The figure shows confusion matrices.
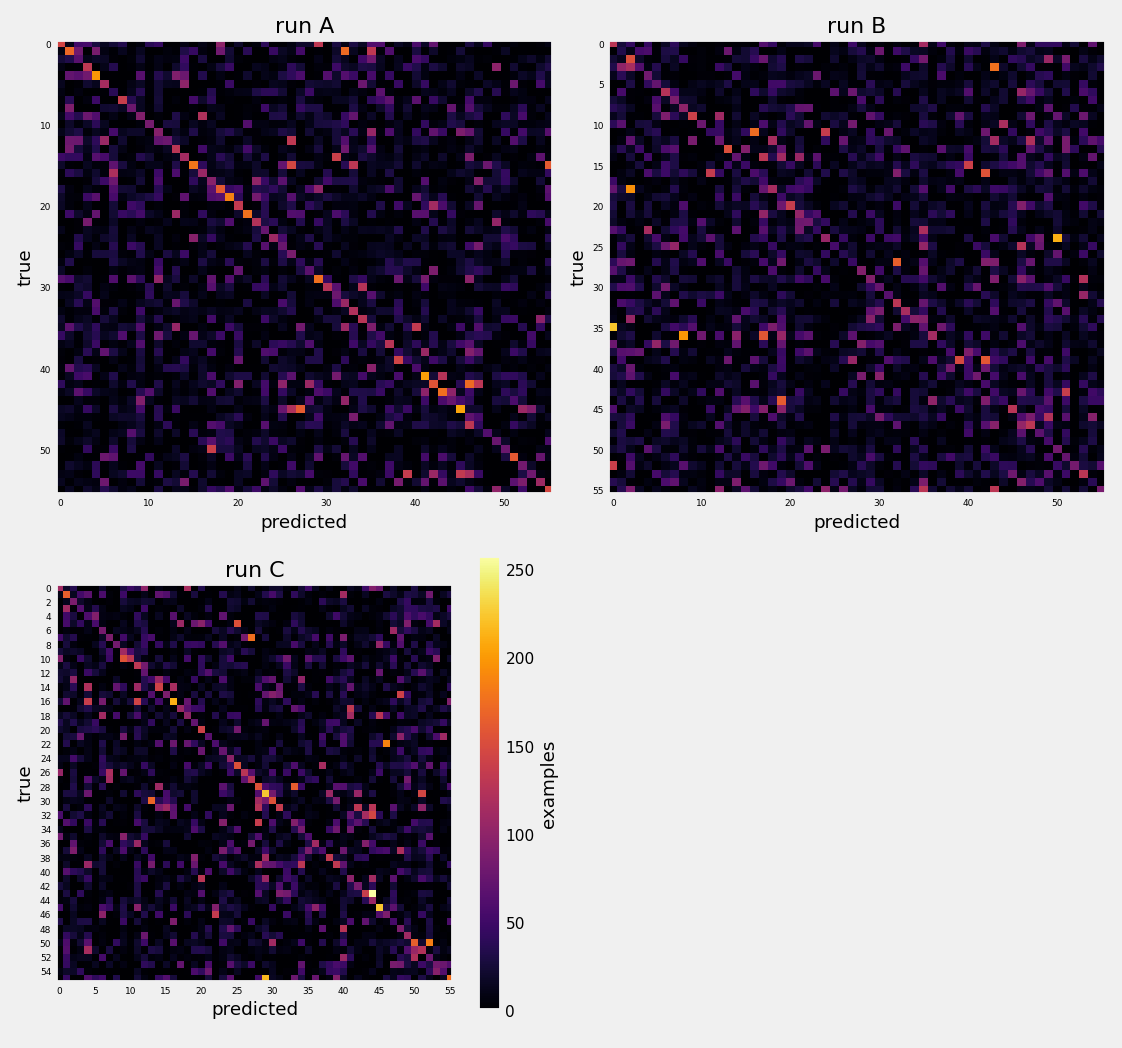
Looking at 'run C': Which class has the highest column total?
29
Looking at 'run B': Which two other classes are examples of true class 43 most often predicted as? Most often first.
51, 46
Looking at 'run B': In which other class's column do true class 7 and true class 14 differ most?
17
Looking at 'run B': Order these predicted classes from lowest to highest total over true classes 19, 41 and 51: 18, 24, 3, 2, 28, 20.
24, 20, 3, 18, 28, 2
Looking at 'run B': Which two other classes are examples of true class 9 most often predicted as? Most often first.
12, 6
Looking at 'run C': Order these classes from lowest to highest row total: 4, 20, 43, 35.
35, 20, 4, 43
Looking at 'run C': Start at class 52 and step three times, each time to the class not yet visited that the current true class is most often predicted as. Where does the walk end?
13
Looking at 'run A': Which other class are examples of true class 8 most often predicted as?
1
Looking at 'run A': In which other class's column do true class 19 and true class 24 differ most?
15
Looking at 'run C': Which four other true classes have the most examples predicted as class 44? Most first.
43, 32, 31, 41
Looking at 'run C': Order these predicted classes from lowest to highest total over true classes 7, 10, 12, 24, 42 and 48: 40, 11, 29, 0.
11, 29, 0, 40
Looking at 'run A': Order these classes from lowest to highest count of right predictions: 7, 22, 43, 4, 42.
22, 7, 42, 43, 4
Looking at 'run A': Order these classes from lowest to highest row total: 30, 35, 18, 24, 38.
24, 30, 38, 18, 35
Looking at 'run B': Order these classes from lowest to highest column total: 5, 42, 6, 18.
5, 18, 6, 42
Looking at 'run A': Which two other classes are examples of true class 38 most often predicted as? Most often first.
41, 46
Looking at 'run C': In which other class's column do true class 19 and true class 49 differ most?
12
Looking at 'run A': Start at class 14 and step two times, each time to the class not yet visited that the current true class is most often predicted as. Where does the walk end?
35
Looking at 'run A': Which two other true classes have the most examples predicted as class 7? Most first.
36, 21
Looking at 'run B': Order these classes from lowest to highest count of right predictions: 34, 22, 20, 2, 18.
22, 34, 18, 20, 2
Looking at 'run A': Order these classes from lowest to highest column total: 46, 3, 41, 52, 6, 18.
52, 18, 3, 6, 41, 46
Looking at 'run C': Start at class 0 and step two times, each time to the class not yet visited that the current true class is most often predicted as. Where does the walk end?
45
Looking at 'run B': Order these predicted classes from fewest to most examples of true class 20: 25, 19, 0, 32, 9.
9, 25, 0, 32, 19
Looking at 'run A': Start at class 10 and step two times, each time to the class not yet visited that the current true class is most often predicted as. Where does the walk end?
13
